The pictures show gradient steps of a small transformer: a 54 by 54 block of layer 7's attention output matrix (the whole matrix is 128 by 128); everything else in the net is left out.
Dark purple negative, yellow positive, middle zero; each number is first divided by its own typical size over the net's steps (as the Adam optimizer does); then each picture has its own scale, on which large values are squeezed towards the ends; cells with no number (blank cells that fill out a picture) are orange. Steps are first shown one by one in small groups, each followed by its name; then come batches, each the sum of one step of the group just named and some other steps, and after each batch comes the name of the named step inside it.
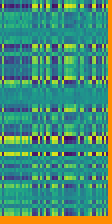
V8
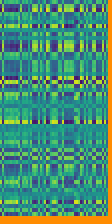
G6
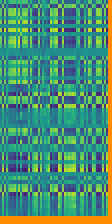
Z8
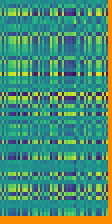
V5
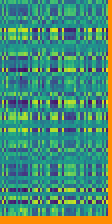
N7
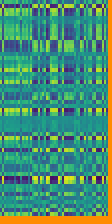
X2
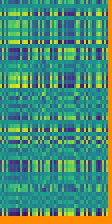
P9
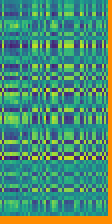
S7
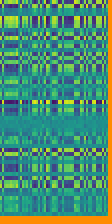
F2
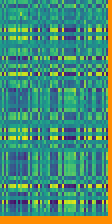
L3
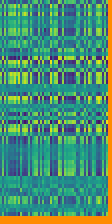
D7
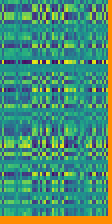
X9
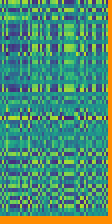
X9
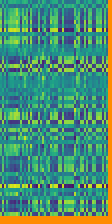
L3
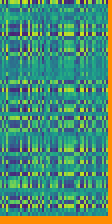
Z8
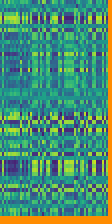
N7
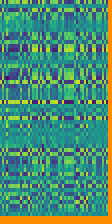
G6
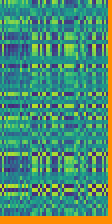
S7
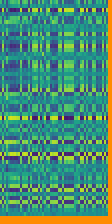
S7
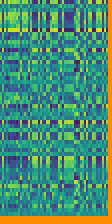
Z8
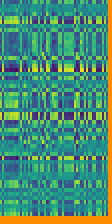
S7
